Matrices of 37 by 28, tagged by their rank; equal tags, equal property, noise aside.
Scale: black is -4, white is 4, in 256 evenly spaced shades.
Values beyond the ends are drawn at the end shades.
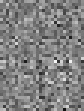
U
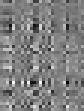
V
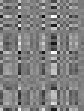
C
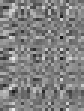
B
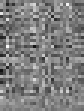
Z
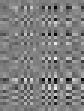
C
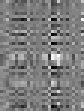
V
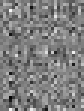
Z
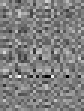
B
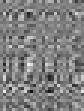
B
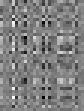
V
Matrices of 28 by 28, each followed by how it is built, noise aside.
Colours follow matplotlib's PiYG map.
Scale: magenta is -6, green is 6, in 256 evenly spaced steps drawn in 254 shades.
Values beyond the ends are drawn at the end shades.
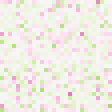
repeating columns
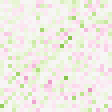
Hankel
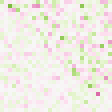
upper triangular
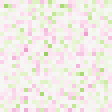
repeating columns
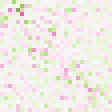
block diagonal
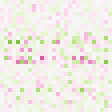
uneven rows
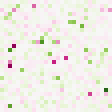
sparse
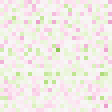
repeating columns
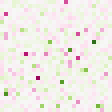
sparse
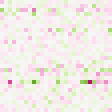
uneven rows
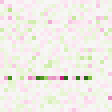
uneven rows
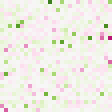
sparse
